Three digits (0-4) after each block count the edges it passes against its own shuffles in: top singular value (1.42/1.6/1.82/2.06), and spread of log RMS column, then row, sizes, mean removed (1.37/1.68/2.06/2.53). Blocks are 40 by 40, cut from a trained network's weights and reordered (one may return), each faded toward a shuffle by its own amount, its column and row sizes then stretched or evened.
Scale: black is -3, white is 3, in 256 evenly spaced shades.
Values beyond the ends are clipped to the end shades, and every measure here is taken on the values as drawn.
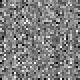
1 3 1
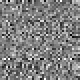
4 0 3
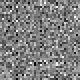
2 2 1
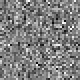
1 1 1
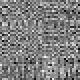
4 0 0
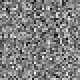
2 1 1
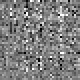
0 4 3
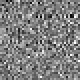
3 0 2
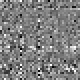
1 2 3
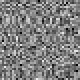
4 0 0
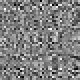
4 3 3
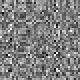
3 1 0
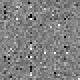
1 2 1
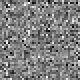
2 3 0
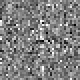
0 3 2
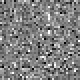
2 0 0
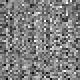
2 2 2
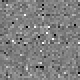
0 0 2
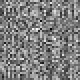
3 0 0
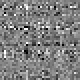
1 3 4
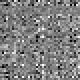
1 3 4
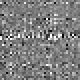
0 2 4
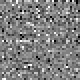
2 0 1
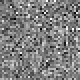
0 1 0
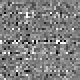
0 2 4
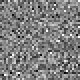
2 0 0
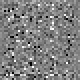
1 3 0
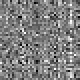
2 2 2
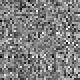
1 0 0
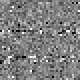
0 1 3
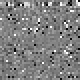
1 1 2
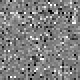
0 0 1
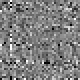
2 3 3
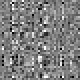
4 4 2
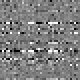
4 2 4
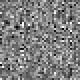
1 2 0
